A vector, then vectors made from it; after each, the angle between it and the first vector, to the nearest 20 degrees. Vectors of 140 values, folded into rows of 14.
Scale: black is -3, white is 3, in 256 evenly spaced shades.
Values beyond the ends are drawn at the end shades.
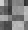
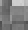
80 degrees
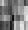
40 degrees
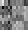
40 degrees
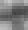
120 degrees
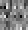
60 degrees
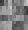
160 degrees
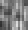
40 degrees
